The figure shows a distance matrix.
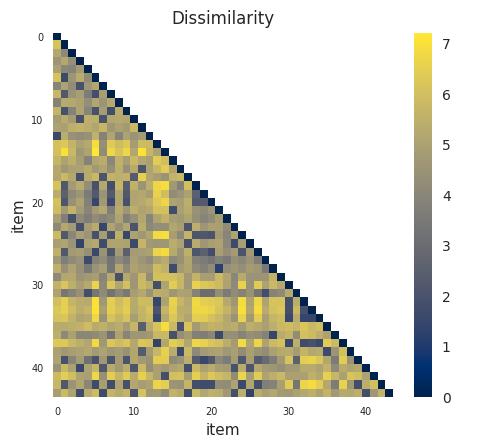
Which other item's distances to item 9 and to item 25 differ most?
43
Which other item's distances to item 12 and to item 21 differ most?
0
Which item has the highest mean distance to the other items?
14
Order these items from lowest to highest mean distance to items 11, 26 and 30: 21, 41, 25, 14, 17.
25, 21, 17, 41, 14
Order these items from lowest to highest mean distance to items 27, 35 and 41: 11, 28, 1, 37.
11, 28, 1, 37
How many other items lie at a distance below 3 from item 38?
3
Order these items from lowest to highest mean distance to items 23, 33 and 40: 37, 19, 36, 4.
37, 36, 4, 19
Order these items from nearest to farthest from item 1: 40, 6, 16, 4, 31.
31, 4, 16, 6, 40
